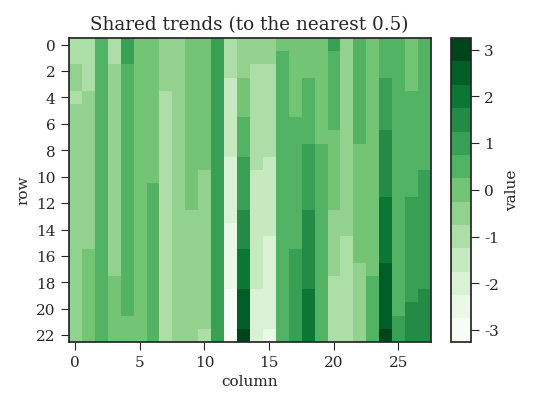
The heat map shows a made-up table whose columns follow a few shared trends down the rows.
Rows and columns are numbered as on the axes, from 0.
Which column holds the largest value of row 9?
24
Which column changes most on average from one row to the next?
13
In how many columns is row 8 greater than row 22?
9
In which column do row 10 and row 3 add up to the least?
12
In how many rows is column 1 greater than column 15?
19
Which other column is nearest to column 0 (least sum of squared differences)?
8
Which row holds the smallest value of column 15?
22
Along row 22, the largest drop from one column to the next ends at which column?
14
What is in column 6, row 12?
0.5
